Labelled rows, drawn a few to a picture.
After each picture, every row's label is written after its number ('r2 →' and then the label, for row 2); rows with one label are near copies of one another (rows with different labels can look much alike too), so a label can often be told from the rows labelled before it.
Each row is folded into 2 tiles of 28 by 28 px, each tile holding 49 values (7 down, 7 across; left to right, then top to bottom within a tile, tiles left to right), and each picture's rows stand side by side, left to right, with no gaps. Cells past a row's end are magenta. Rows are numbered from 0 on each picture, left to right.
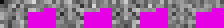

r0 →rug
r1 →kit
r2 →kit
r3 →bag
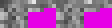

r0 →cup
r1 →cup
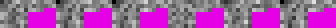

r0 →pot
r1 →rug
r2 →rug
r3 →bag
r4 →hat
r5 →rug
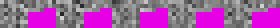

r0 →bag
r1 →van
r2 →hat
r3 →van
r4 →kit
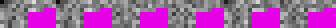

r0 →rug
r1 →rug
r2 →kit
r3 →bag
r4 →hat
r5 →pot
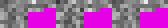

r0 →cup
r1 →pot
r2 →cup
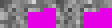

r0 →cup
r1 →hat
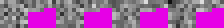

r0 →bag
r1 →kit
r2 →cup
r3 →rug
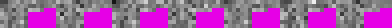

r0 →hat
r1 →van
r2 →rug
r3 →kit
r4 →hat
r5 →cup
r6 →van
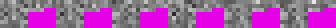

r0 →kit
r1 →kit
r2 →pot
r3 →van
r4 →cup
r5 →cup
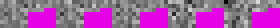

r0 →kit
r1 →kit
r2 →bag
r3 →van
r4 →rug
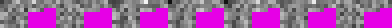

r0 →pot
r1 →bag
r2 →cup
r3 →rug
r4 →rug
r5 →cup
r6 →bag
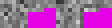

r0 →van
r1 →hat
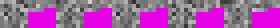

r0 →van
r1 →pot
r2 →van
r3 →bag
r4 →hat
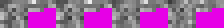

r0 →cup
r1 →cup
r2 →cup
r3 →hat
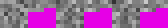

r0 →van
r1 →pot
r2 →pot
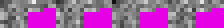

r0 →cup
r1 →hat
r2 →rug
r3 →pot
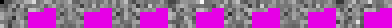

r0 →rug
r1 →kit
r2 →kit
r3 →cup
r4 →kit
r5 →kit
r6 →hat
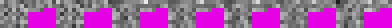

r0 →bag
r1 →bag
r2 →cup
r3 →cup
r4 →cup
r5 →pot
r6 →rug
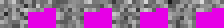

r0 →kit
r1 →cup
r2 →pot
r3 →rug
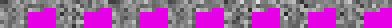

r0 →hat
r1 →bag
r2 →hat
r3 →hat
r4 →pot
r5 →van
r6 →kit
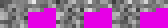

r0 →cup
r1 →pot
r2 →pot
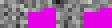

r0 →bag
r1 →rug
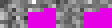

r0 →cup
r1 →pot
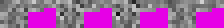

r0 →pot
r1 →van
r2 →van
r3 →cup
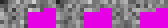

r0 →hat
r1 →rug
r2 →kit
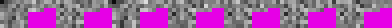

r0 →rug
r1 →bag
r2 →rug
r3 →kit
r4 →kit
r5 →bag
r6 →van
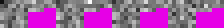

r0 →rug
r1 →cup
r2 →pot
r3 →kit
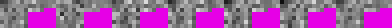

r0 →hat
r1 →van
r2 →pot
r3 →hat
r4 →hat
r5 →rug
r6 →hat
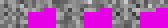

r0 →bag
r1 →cup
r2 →kit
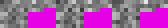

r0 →pot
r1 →pot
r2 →cup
